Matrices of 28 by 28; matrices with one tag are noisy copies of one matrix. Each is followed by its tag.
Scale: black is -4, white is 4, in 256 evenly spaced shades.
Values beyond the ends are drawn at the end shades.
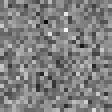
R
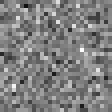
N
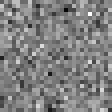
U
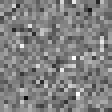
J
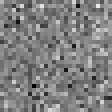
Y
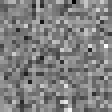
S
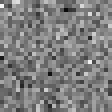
U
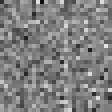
S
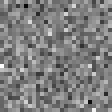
R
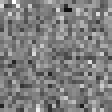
U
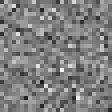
J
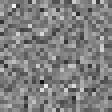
J
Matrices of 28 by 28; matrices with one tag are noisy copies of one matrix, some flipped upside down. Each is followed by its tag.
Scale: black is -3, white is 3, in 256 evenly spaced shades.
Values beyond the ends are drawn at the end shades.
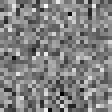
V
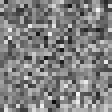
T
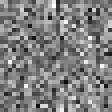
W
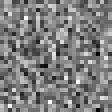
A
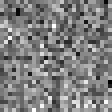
T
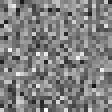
V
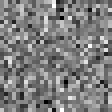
W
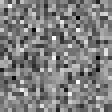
A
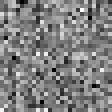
V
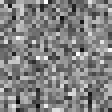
V
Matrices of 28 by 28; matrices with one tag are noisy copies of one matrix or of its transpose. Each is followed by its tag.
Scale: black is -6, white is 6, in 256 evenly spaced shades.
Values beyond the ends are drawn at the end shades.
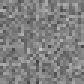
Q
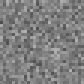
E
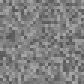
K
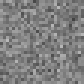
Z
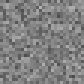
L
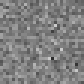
Q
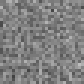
Q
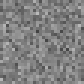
L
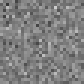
K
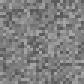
K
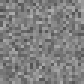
L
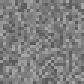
K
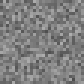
L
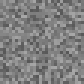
K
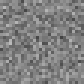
E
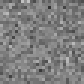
Z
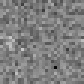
Q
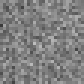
Q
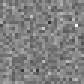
L
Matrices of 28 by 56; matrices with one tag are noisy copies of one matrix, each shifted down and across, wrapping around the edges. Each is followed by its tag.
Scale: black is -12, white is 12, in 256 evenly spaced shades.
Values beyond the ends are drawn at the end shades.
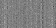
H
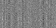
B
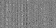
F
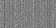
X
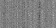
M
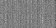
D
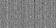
X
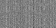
X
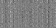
H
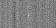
M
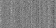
M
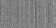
H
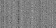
M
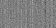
D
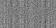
B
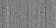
H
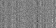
B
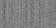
B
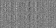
D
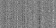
M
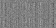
D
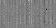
D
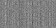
X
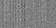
F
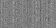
X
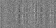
B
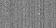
F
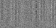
B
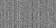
D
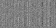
D
